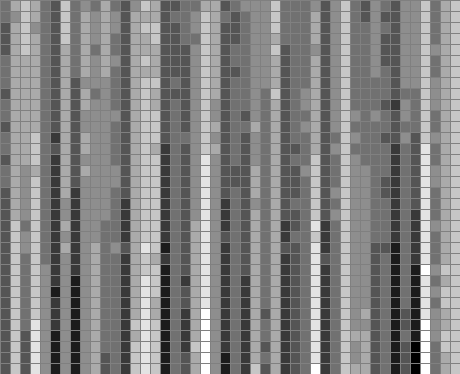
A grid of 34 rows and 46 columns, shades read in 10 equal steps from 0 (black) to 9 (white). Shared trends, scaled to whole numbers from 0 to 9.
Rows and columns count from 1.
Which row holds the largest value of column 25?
1
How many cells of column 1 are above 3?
11
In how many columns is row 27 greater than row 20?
8
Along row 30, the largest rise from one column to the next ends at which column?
43
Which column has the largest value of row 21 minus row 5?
32
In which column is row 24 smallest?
40
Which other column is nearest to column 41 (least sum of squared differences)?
27
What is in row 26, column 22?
5
